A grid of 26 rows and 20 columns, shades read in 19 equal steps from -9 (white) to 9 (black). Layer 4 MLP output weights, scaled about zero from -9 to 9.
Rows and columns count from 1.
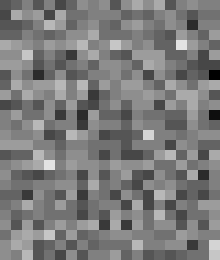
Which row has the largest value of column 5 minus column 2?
2
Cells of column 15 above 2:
1
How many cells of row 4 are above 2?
1
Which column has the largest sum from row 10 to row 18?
10
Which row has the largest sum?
8
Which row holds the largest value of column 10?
23
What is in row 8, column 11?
-1
